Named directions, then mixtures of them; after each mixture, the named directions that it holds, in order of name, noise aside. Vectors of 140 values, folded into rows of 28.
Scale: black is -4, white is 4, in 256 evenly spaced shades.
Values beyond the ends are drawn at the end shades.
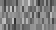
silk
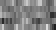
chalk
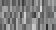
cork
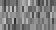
silk.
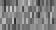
silk.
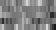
chalk.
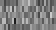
silk.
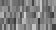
chalk, cork.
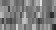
chalk, cork.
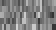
chalk, cork.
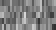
chalk, cork.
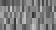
cork, silk.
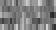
chalk.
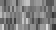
chalk, silk.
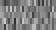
cork, silk.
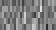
cork.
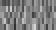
cork, silk.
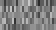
silk.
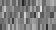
cork, silk.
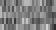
chalk, silk.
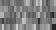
chalk, cork.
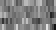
chalk.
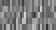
cork.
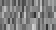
cork.
